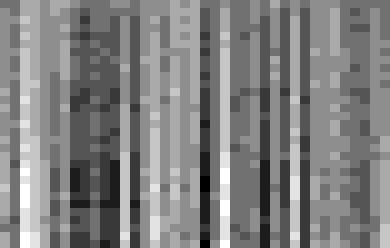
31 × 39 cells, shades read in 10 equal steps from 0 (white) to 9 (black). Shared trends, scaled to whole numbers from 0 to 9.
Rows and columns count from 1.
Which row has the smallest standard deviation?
1
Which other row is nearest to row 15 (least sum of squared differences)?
17
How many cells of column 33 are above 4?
6
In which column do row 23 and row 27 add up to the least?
23
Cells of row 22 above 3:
27
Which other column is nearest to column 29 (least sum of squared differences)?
9
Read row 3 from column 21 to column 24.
6 5 3 5
